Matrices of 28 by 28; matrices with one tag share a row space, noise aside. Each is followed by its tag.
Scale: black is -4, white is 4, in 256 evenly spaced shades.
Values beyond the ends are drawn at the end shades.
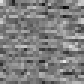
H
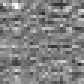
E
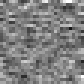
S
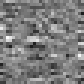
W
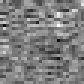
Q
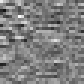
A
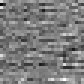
H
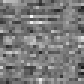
W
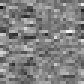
S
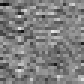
A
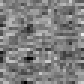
S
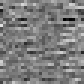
H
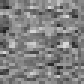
Q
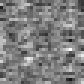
S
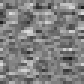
S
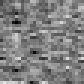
E
